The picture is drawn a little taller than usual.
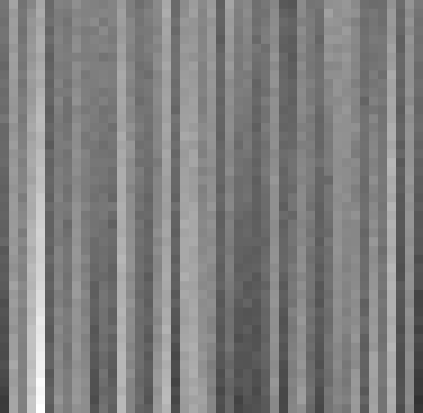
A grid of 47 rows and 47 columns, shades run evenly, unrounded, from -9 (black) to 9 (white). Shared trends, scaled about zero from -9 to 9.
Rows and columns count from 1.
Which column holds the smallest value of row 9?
33
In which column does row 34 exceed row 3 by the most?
5
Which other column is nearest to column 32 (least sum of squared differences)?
25
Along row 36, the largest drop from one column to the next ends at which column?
6
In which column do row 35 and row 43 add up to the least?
47
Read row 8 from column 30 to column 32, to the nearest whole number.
-1 1 -2
